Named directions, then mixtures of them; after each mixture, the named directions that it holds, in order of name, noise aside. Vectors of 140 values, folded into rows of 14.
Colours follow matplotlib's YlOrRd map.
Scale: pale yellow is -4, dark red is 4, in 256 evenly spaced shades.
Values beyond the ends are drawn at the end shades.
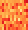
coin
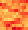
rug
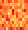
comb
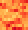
rug.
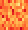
comb.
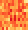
coin, comb.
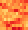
rug.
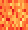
comb.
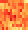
coin, comb, rug.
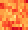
coin, comb, rug.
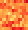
comb, rug.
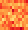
comb, rug.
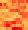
rug.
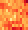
coin, comb, rug.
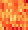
coin, comb, rug.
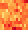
coin, rug.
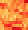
coin, rug.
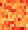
coin, comb, rug.
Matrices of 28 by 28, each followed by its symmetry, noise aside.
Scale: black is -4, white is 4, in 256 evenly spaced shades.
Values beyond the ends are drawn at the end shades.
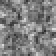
same after a half turn.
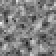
no symmetry.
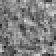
antisymmetric.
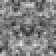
mirrored left to right.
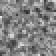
symmetric across the other diagonal.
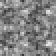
mirrored top to bottom.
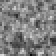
no symmetry.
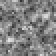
same after a half turn.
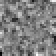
antisymmetric.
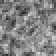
symmetric.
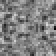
mirrored top to bottom.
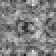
mirrored top to bottom.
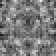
mirrored left to right.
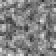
mirrored top to bottom.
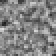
no symmetry.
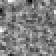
antisymmetric.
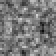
mirrored top to bottom.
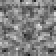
mirrored left to right.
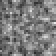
mirrored top to bottom.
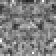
mirrored left to right.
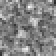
same after a half turn.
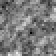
symmetric.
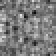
mirrored top to bottom.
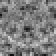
mirrored left to right.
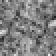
same after a half turn.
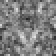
mirrored left to right.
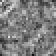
symmetric.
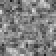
same after a half turn.
